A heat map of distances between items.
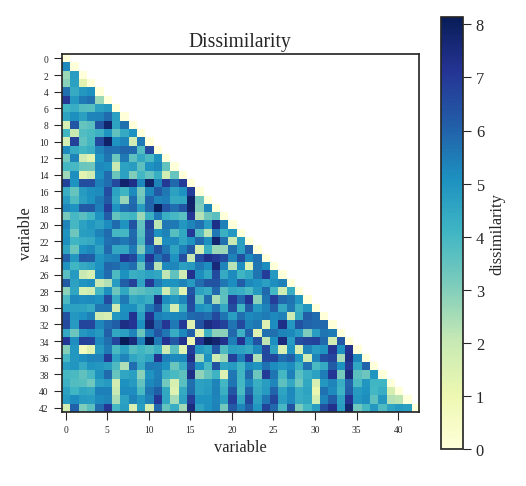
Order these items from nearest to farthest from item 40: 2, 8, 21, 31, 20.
21, 2, 8, 31, 20
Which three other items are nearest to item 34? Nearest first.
15, 32, 24
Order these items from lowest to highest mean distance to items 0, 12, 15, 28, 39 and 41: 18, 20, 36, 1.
1, 36, 20, 18
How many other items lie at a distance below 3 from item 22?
3
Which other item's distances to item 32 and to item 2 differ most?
35
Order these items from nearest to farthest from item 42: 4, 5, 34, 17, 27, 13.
13, 17, 4, 27, 5, 34
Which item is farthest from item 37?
34
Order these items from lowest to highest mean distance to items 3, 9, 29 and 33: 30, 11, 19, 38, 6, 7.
19, 38, 6, 30, 7, 11
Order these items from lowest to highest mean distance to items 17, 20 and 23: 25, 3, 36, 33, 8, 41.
33, 25, 36, 3, 41, 8
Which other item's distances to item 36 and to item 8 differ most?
18
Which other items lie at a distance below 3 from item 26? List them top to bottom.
2, 3, 12, 14, 28, 35
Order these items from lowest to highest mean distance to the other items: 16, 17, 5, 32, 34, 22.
16, 17, 22, 5, 32, 34
